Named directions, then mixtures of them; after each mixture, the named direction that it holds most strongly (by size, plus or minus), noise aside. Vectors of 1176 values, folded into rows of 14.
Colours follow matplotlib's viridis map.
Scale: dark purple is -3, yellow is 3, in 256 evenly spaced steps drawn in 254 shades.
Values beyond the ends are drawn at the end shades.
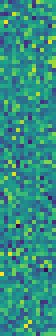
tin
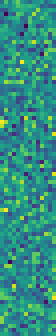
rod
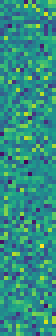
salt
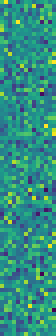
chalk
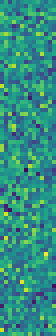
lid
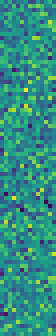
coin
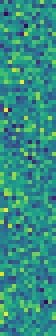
rod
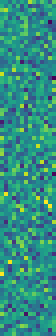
coin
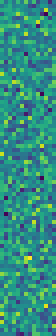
salt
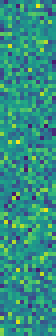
chalk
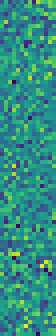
tin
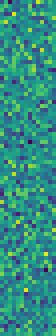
tin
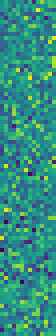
lid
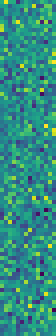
chalk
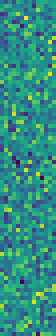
lid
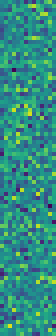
coin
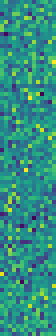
lid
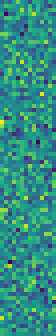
rod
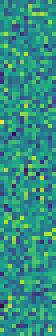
lid
